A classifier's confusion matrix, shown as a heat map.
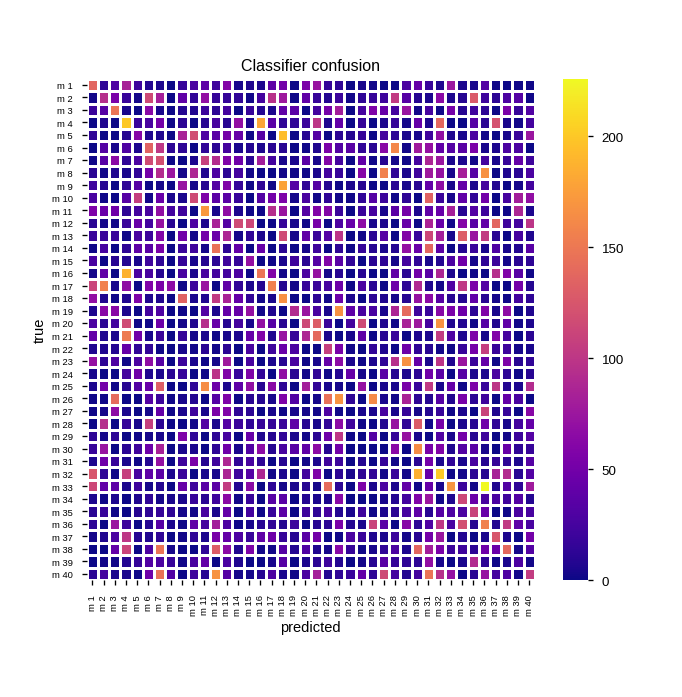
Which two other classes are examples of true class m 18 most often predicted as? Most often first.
m 9, m 12
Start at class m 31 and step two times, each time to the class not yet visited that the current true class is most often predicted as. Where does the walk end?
m 34
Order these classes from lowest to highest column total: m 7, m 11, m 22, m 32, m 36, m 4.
m 22, m 11, m 4, m 36, m 7, m 32
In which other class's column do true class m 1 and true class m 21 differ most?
m 32
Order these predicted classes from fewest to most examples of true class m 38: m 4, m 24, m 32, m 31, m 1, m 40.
m 1, m 24, m 40, m 32, m 31, m 4
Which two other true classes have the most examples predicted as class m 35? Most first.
m 2, m 39
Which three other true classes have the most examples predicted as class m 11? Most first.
m 25, m 7, m 20
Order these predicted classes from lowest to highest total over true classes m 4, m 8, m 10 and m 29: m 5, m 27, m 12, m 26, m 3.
m 3, m 26, m 12, m 5, m 27
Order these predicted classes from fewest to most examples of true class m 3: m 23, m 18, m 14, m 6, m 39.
m 14, m 39, m 18, m 6, m 23
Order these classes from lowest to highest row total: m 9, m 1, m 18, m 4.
m 9, m 1, m 18, m 4
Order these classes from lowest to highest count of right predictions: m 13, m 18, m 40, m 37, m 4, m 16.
m 13, m 40, m 37, m 16, m 18, m 4
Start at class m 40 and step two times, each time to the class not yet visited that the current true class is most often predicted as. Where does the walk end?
m 37
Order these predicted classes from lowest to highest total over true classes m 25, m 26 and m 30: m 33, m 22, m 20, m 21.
m 33, m 21, m 20, m 22
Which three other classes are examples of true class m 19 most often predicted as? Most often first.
m 23, m 29, m 28
